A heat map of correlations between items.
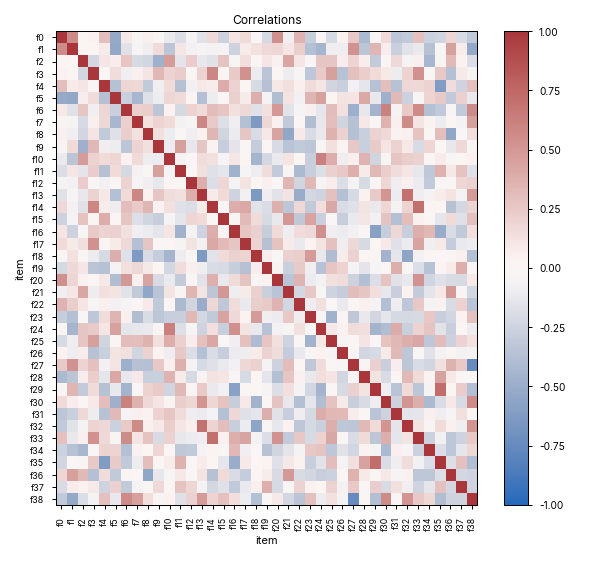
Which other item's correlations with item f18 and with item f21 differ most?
f13
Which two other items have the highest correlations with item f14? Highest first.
f33, f3
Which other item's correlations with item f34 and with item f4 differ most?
f30
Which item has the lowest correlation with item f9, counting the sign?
f2
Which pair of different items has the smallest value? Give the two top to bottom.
f27, f38
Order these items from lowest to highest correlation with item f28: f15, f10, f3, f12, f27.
f12, f27, f15, f3, f10
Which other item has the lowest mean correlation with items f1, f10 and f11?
f23
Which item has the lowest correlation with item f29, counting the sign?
f16
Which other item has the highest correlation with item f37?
f19
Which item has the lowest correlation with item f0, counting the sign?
f5
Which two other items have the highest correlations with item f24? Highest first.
f10, f16
